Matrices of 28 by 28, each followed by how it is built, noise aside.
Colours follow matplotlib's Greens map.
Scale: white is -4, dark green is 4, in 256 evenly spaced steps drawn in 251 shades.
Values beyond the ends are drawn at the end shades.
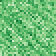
Toeplitz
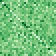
diagonal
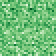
repeating columns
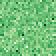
sparse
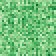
blocks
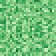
blocks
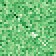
diagonal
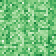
blocks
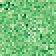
block diagonal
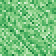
Toeplitz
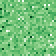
sparse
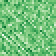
Toeplitz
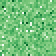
sparse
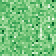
uneven columns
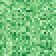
blocks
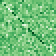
diagonal
